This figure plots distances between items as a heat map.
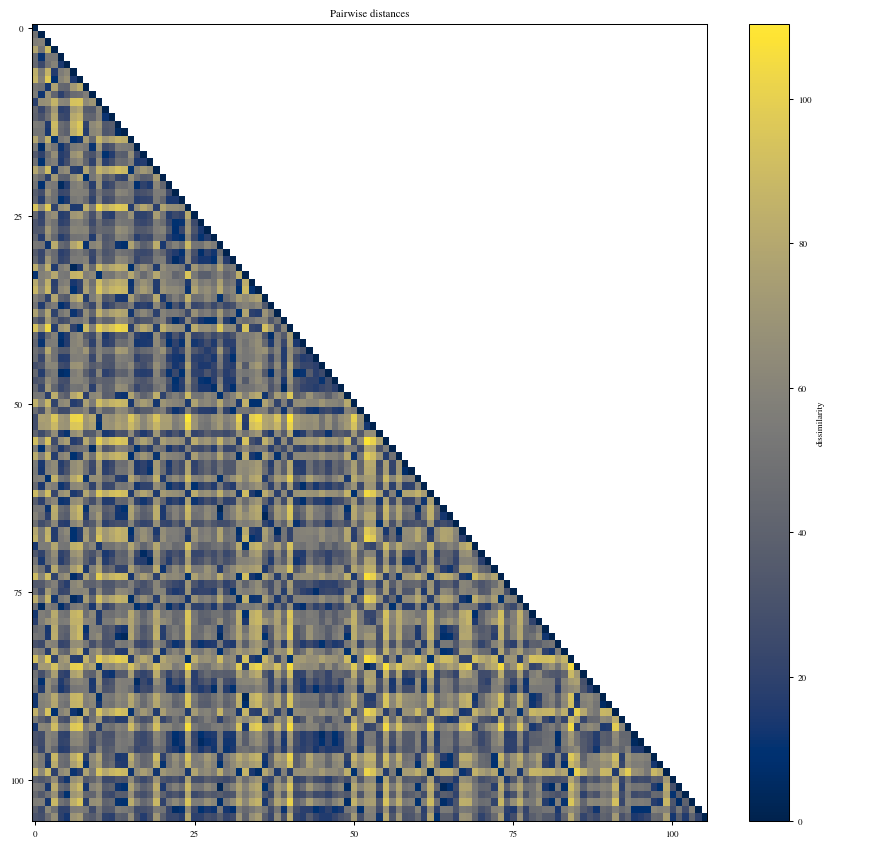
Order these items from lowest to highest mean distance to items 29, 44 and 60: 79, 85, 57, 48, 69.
48, 69, 79, 85, 57
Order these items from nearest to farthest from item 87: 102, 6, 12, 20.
12, 102, 20, 6
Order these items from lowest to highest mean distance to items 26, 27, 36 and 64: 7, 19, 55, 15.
15, 19, 7, 55
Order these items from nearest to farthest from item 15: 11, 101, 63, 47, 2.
47, 63, 11, 101, 2
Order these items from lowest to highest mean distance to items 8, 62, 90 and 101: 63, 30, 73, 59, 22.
30, 63, 22, 59, 73
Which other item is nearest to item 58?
59
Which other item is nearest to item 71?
18
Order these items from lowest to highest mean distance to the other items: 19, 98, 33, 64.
64, 98, 33, 19
